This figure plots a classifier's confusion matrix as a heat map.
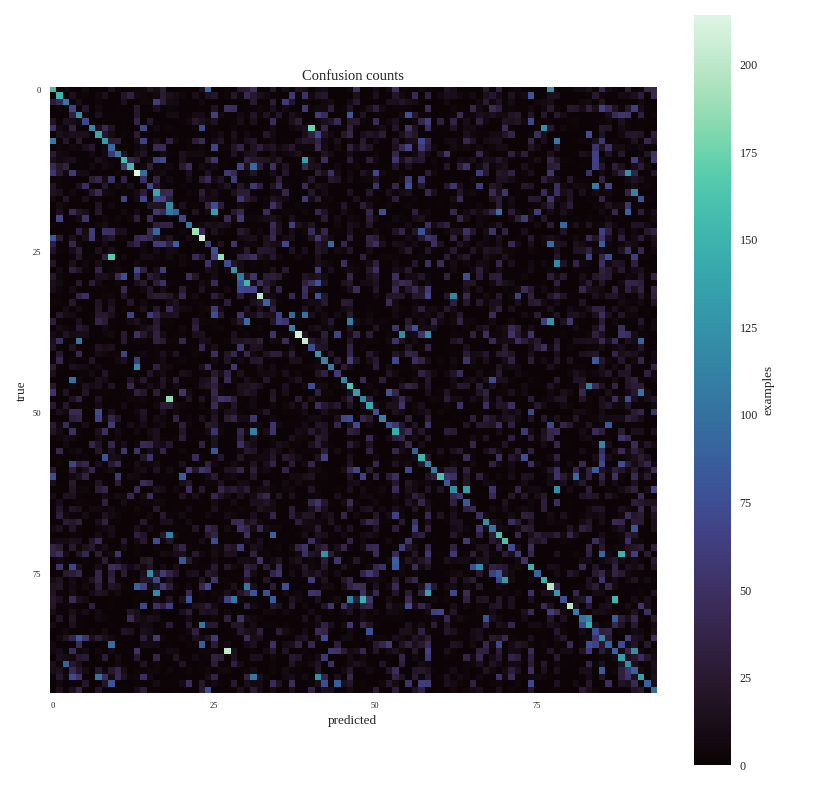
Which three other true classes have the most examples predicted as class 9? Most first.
26, 86, 92
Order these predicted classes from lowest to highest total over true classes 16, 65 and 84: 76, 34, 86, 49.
34, 86, 76, 49
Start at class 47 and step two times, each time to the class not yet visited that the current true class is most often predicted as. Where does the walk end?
41
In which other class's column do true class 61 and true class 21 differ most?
79
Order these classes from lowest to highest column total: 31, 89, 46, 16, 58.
31, 89, 16, 46, 58
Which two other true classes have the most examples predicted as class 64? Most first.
62, 29
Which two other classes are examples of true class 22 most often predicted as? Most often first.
16, 57
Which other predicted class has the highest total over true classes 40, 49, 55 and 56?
85
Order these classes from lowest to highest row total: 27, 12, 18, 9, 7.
18, 27, 7, 9, 12
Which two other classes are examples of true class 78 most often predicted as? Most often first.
58, 16
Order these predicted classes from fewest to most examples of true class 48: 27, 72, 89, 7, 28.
72, 7, 28, 27, 89
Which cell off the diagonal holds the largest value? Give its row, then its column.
87, 27
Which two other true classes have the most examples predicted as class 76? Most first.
6, 36
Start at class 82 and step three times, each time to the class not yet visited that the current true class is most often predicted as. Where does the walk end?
0
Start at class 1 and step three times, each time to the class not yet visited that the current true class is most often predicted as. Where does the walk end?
53
